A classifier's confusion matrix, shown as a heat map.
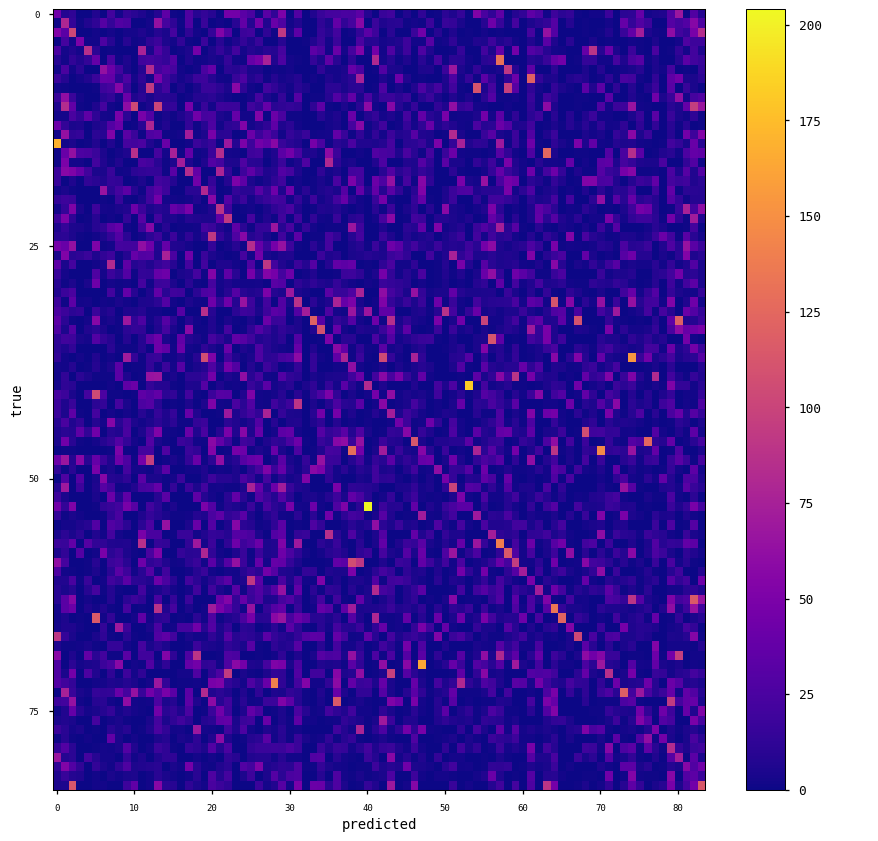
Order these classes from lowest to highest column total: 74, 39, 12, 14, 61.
14, 12, 39, 61, 74
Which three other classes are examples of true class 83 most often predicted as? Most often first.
2, 63, 43
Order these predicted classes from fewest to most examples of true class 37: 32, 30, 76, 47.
32, 47, 30, 76
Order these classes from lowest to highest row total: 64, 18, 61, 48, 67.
61, 67, 18, 64, 48
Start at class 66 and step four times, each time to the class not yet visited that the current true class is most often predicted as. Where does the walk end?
70
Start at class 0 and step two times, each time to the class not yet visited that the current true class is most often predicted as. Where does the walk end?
43
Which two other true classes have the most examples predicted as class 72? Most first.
32, 42
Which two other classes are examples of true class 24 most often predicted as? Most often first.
20, 66
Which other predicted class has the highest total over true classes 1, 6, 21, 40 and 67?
53
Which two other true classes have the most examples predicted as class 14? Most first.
26, 55
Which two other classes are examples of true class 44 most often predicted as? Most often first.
7, 48
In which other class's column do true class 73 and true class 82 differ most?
19
